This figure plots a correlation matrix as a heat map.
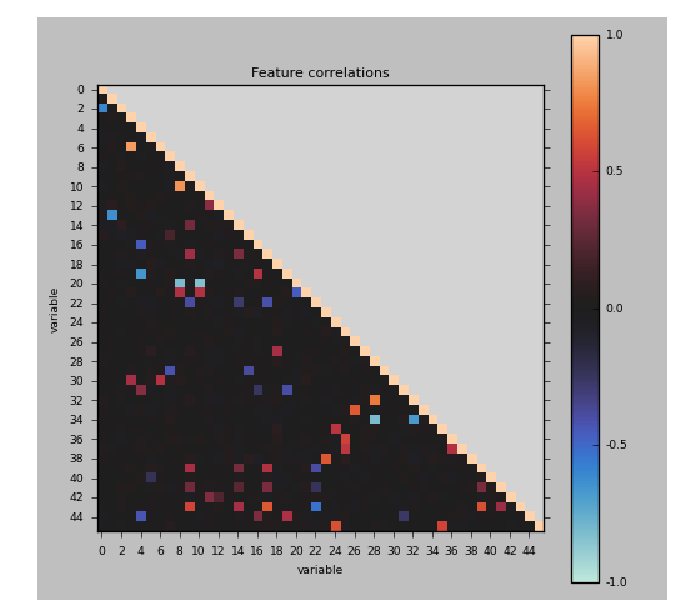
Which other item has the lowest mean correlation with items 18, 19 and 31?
4
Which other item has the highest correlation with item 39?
43
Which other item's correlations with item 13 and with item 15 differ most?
1
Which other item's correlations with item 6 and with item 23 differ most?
3
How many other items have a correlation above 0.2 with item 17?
5
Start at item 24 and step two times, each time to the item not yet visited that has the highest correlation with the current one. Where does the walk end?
35
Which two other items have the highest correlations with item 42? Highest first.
11, 12
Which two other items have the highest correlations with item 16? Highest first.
19, 44
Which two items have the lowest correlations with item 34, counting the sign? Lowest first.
28, 32
